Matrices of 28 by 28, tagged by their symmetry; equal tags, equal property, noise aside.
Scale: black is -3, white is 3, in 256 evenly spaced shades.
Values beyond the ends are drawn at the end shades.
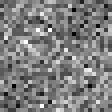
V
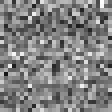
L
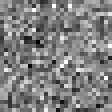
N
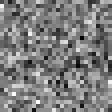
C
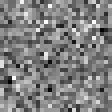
V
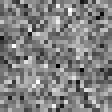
V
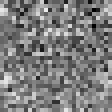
L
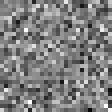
N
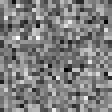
N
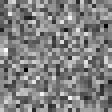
V
